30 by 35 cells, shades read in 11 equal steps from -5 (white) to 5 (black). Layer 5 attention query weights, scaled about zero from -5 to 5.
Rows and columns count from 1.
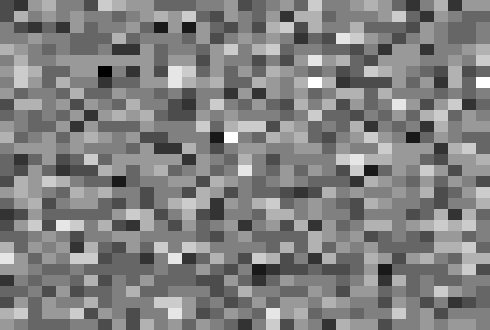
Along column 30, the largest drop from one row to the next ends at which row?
14
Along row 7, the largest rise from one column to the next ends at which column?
8
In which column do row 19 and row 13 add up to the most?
16
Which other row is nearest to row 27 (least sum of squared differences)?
22
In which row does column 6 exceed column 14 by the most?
23
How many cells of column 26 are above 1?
6
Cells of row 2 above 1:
4
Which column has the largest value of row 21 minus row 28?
13
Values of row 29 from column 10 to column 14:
2 0 0 -4 -1
